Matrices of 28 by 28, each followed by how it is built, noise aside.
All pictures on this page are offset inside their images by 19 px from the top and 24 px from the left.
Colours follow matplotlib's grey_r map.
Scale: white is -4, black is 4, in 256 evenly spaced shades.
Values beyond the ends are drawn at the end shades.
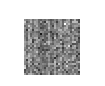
blocks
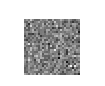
diagonal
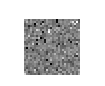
sparse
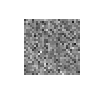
Toeplitz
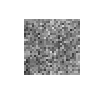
smooth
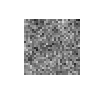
smooth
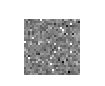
sparse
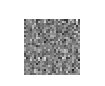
low rank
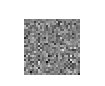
low rank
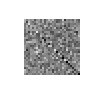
diagonal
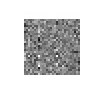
uneven columns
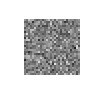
blocks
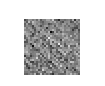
Toeplitz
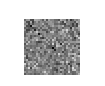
diagonal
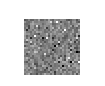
sparse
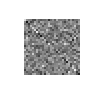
diagonal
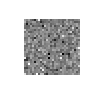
sparse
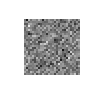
Hankel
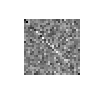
diagonal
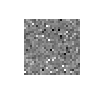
sparse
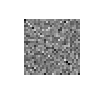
diagonal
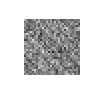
Toeplitz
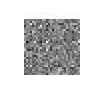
low rank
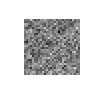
Hankel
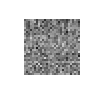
blocks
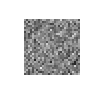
Hankel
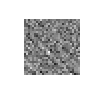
Toeplitz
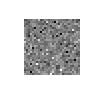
sparse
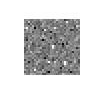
sparse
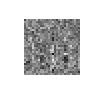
low rank
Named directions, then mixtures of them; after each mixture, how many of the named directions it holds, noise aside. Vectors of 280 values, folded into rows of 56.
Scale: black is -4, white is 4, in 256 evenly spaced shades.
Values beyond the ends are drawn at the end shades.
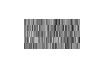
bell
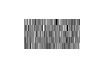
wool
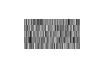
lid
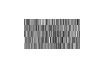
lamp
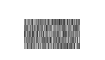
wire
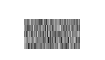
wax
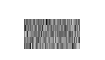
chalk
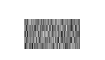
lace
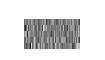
two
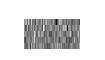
one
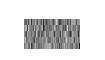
one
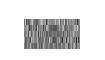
two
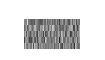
four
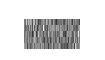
three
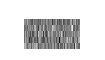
four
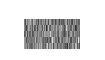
two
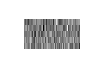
two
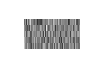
two
